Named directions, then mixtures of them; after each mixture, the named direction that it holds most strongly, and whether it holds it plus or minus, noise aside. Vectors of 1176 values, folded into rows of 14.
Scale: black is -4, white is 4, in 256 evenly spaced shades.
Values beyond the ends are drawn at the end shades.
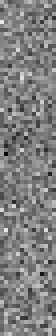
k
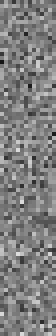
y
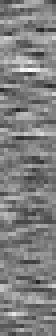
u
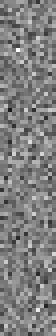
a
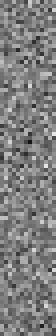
a, minus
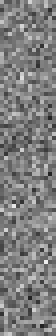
k, plus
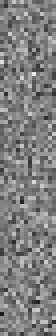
y, minus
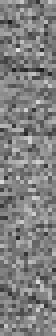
a, plus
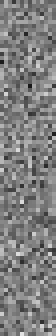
y, plus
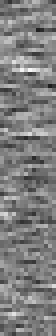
u, plus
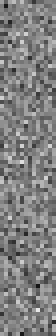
y, minus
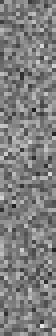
k, minus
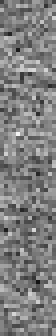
k, minus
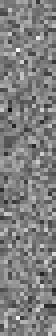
a, plus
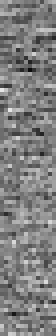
u, minus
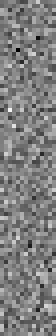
a, minus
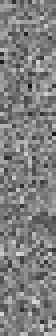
y, plus
